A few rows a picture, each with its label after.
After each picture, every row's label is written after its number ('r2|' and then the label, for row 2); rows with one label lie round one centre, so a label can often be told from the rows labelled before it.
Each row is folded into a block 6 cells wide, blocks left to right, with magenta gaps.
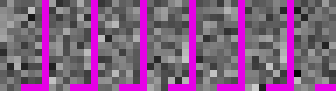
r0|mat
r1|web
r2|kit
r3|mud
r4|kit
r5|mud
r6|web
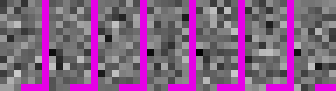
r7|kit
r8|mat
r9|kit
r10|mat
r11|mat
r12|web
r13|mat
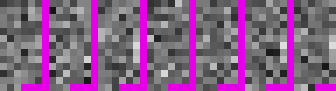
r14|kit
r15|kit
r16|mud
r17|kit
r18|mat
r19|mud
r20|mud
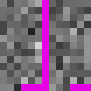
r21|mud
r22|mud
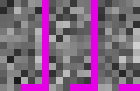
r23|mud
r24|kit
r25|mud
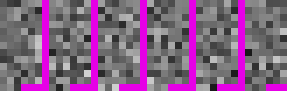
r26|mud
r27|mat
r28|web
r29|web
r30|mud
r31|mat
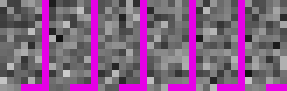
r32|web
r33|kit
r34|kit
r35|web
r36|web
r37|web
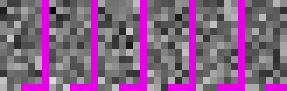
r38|web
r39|web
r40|web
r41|mud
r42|kit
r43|mud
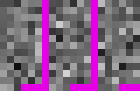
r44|mud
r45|kit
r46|mat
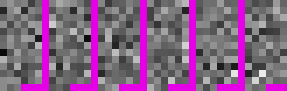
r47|mat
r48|mat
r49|web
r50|mud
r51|mat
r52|kit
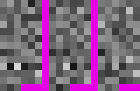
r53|mat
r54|mat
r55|mat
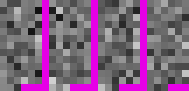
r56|mud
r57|web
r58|mud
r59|mat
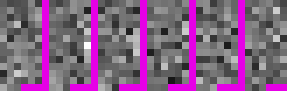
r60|kit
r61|mud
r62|mud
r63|mat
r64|web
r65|mat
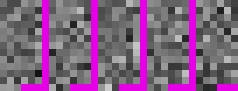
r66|mud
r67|mat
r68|mud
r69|mat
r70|mat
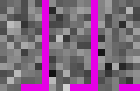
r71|kit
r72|web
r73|mat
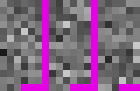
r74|mat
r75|kit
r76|mud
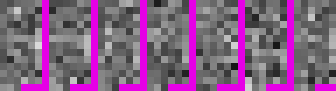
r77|mud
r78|mud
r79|mud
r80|mud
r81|mat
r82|web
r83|mud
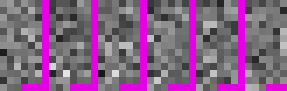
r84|mat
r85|kit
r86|kit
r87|kit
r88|kit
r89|mud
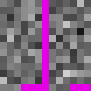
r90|web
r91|kit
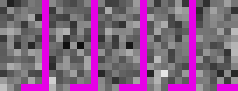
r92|web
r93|web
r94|web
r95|kit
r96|mud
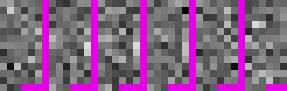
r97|mat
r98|mud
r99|mud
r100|mud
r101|mat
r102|kit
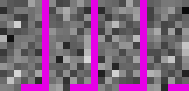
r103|kit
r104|mud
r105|kit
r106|mud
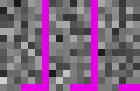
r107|web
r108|kit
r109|mat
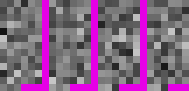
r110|kit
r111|web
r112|mud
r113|mud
